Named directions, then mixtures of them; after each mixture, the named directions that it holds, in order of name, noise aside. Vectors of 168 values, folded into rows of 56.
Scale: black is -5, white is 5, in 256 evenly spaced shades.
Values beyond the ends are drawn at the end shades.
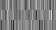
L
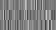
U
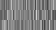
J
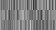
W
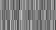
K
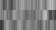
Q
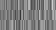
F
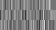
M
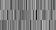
J, W.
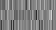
L.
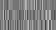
U.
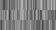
J, Q, W.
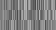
F, U, W.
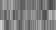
Q.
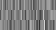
M, W.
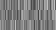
F, W.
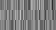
F.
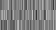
J, K, L.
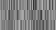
W.
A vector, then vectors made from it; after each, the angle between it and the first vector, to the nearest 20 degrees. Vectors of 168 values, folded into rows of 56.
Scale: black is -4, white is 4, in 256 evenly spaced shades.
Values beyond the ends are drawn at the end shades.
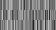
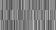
160 degrees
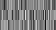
60 degrees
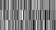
40 degrees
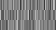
80 degrees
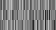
20 degrees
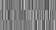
140 degrees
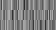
40 degrees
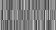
160 degrees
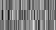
140 degrees
